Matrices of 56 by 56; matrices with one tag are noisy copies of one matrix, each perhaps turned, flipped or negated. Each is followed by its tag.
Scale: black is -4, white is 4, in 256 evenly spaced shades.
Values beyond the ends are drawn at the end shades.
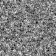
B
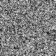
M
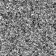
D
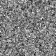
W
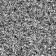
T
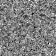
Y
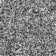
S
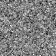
W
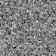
W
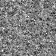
T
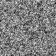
D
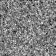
Y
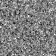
Y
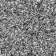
D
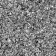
W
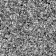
W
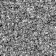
M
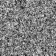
M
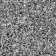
D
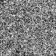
S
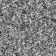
B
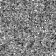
S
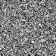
Y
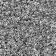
T
